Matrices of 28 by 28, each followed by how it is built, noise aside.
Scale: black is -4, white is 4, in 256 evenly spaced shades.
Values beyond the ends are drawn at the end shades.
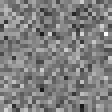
low rank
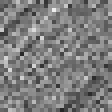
Hankel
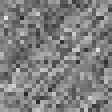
Hankel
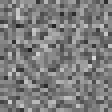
blocks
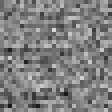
blocks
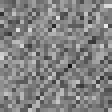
Hankel
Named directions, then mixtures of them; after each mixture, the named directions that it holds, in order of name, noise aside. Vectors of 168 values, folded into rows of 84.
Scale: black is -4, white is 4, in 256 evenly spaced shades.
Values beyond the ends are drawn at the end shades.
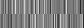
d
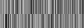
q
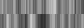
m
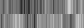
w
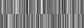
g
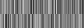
q.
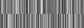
g.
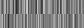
g, q.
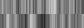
m.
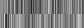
q, w.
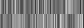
d, w.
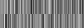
q.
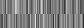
d, g.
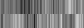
w.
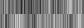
q, w.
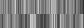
d, m.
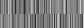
d.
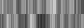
m.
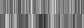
m, q.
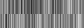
q, w.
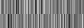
d, g.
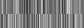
g, w.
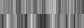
m.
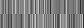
d.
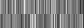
d, m.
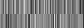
d, q.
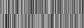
q.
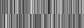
q.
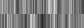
m, q.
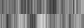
m, w.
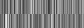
q.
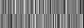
d.
